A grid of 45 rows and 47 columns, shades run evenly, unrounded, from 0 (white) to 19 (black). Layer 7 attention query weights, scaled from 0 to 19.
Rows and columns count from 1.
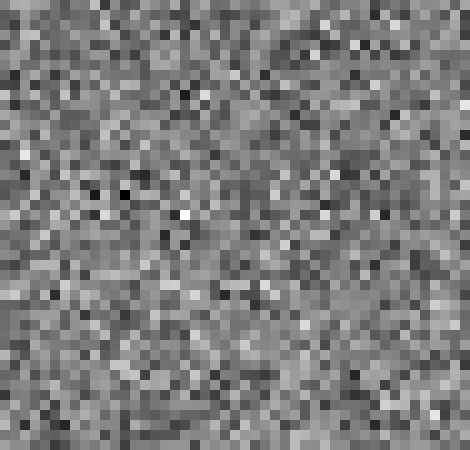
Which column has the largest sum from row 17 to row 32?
26
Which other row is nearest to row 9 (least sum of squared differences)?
3
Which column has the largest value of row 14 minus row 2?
43
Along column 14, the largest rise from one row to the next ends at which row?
18
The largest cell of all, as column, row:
13, 20
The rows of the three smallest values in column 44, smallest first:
42, 31, 10
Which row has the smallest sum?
29
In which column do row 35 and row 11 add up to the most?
2
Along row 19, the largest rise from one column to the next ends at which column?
9
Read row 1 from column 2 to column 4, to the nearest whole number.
6 6 7
